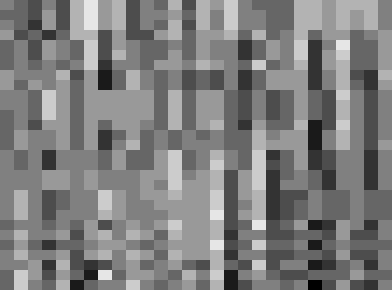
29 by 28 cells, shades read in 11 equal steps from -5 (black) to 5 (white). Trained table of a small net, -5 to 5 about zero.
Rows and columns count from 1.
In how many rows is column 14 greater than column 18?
19
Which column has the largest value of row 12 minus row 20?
4
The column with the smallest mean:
23
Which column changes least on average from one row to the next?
28
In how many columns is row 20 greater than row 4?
11
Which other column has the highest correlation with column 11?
8
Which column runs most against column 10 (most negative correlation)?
6
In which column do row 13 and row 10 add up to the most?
25
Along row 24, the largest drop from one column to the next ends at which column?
17
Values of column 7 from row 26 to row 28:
1 -3 -4
